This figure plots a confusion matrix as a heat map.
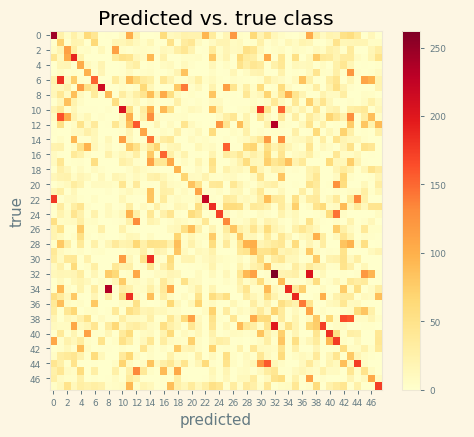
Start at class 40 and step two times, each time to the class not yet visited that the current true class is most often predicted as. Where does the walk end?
43
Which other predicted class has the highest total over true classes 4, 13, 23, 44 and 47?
42
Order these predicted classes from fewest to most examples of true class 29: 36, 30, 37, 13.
36, 13, 30, 37
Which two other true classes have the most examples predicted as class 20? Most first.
38, 26
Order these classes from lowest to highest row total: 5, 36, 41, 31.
5, 31, 36, 41
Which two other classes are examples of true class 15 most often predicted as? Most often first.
25, 5
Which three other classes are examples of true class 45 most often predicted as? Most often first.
12, 18, 16
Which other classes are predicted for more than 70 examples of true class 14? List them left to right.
3, 10, 31, 33
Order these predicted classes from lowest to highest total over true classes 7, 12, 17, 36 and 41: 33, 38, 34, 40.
38, 34, 40, 33
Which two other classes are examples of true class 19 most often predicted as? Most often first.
33, 42
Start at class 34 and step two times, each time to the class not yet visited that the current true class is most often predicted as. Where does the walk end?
16
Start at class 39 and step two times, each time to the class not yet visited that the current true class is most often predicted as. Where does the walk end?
37
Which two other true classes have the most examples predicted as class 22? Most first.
0, 44
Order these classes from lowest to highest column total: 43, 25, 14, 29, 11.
25, 29, 43, 11, 14
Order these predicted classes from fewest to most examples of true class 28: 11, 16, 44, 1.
44, 11, 16, 1
